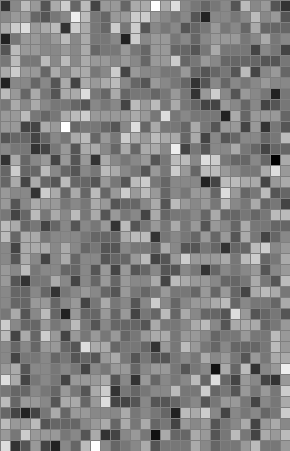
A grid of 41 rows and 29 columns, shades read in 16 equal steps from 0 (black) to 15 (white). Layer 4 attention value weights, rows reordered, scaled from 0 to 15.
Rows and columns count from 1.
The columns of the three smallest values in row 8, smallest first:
1, 20, 8
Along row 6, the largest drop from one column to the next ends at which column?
19
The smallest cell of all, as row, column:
15, 28
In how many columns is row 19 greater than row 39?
10
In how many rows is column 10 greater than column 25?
18
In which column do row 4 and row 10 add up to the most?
14
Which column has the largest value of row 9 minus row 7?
22
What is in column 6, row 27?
3
